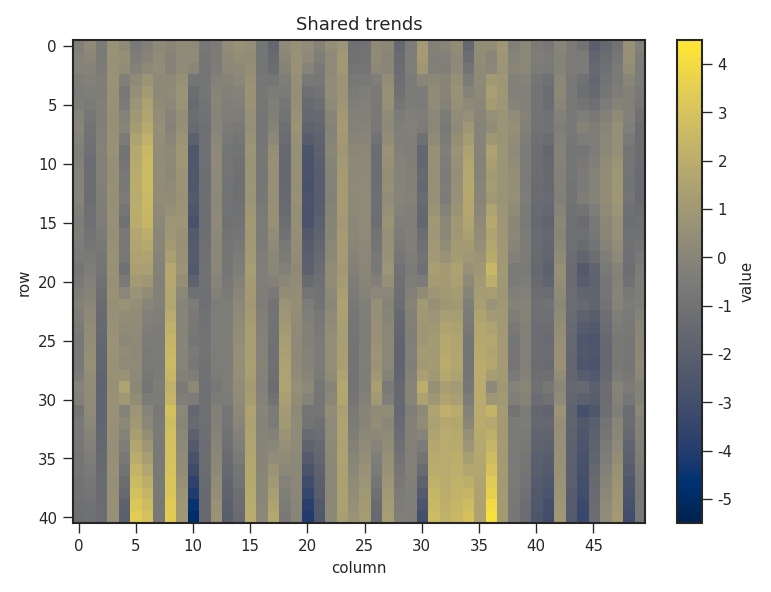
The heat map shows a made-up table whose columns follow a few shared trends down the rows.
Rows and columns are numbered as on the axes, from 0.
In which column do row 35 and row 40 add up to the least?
10
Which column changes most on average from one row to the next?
36
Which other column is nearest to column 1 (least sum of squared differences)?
14
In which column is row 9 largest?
6
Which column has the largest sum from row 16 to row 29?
8
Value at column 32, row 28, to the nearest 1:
2
